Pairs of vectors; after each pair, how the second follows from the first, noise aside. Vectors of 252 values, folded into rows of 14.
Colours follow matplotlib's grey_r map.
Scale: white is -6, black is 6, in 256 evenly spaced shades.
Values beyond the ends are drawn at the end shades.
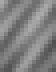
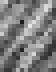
scaled up.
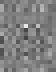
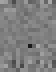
reversed, negated, partly zeroed.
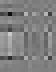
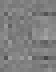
reversed, shrunk.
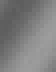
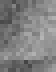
wrapped around.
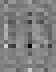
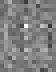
reversed, negated.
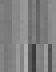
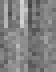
reversed, negated.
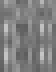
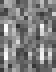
scaled up.
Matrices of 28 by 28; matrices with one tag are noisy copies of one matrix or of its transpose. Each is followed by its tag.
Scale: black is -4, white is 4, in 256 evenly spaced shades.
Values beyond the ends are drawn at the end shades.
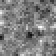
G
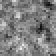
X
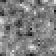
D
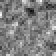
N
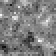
X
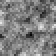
G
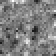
G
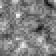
X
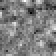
N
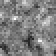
X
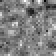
N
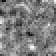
D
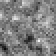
X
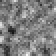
N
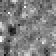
N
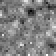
N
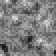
X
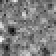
N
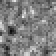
N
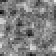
D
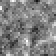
G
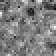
N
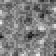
G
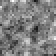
G
